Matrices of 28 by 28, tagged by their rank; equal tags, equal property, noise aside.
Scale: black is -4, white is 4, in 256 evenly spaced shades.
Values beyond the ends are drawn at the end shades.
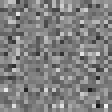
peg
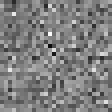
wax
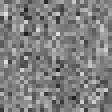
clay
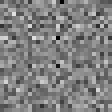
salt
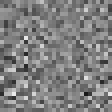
salt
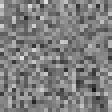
wax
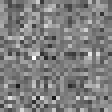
peg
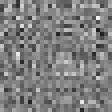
salt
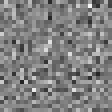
peg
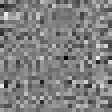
peg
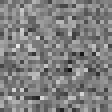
clay
